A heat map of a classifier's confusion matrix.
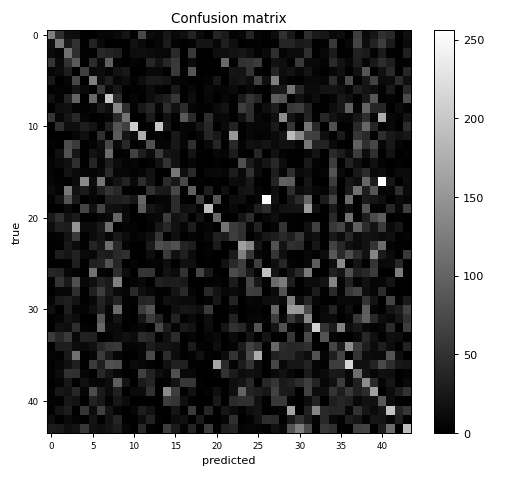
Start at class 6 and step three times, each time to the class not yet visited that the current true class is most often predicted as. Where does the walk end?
32
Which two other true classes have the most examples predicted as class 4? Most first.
16, 19
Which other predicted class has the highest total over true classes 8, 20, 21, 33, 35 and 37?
3
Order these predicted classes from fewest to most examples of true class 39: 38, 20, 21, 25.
21, 20, 25, 38
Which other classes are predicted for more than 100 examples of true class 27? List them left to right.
8, 28, 34
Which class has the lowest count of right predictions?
42
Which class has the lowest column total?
18
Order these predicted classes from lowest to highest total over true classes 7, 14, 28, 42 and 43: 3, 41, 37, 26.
26, 41, 37, 3
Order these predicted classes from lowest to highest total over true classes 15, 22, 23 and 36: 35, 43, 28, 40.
43, 28, 35, 40
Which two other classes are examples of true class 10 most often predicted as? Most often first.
13, 31
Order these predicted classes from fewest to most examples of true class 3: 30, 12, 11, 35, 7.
11, 35, 12, 30, 7
